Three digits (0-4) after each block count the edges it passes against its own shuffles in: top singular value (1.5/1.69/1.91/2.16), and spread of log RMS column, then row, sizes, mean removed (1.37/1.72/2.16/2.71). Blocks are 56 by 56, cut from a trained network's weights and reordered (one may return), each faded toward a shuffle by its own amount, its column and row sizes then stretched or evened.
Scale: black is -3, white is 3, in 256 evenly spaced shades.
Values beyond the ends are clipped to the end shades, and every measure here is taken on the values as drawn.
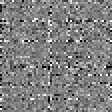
0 3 4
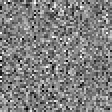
0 2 0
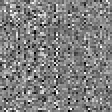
2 4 2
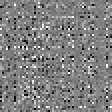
0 4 4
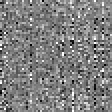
0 4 0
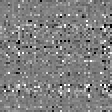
0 3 4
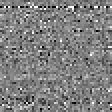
1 1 3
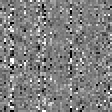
2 4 0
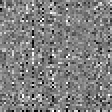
2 4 3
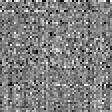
1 0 3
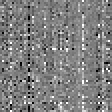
2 4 2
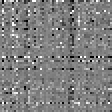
1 3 4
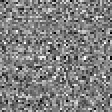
3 1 3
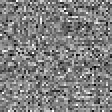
1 0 1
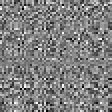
4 1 4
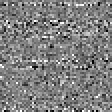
0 0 4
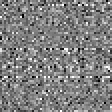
1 0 4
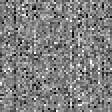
0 1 0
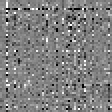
1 4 2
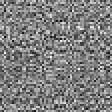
4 1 2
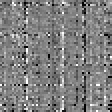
2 4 3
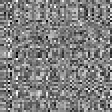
4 4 1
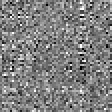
3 3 1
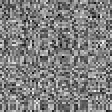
4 0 0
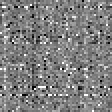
1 0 3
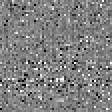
0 0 3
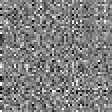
3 3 2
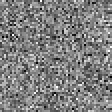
1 0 0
